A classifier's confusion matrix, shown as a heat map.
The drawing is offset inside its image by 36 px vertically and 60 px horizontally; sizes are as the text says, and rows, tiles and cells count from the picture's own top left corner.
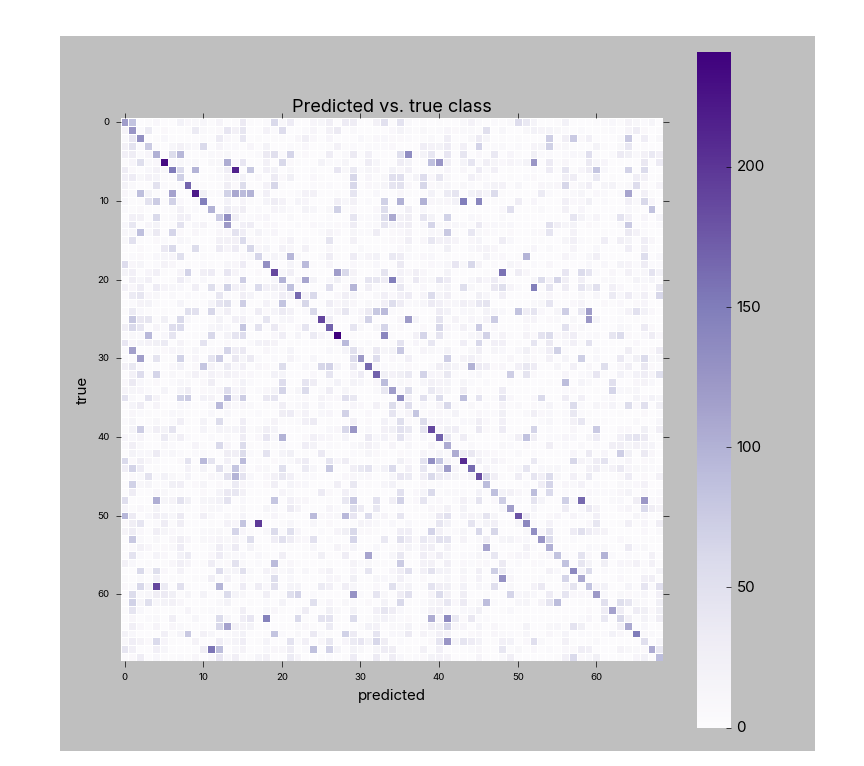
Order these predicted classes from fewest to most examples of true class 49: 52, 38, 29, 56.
38, 52, 56, 29
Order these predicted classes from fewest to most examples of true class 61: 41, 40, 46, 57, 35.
57, 40, 41, 35, 46
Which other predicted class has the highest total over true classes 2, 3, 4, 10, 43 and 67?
45
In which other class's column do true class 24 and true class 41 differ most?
59
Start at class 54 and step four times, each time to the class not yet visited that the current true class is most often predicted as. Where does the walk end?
34
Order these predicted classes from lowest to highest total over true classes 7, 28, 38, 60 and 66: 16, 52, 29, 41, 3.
16, 3, 52, 41, 29
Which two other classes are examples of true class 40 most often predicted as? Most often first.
20, 51
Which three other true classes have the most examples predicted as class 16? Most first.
9, 6, 53
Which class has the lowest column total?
37
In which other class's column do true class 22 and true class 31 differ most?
44
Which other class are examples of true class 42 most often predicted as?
63
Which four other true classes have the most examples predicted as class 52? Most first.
21, 5, 47, 39
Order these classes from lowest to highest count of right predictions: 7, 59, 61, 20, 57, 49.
61, 7, 59, 20, 49, 57
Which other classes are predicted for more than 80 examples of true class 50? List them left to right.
0, 24, 28
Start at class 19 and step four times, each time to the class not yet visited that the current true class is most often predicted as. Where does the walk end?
35
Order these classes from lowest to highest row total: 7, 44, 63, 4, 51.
7, 51, 63, 4, 44
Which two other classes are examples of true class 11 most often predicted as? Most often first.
67, 27
